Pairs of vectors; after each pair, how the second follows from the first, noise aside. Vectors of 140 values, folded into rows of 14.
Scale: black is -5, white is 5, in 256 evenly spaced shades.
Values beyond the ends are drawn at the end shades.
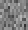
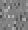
negated, partly zeroed.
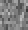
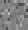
partly zeroed.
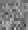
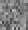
negated.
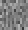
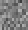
shuffled.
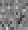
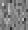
shuffled.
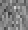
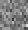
shuffled.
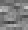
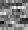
reversed, negated, scaled up.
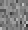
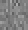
wrapped around, negated, shrunk.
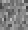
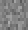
wrapped around, negated, shrunk.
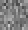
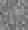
reversed, shrunk.
